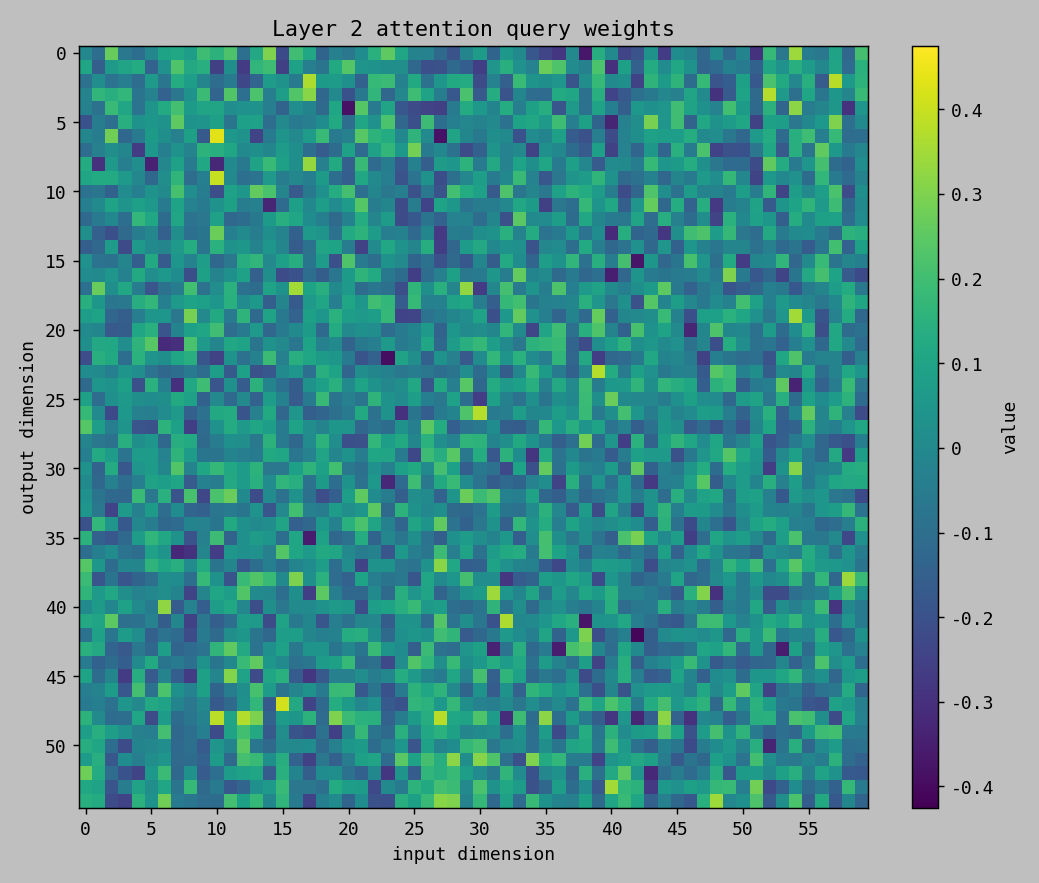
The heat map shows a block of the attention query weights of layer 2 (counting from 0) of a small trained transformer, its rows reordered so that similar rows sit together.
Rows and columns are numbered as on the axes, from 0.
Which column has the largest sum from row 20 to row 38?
35
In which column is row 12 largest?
33
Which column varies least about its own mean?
37
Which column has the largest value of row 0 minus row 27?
54
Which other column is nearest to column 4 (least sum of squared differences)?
50
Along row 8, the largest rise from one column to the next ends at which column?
52
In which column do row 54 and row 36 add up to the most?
27
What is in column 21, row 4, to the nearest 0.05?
0.25
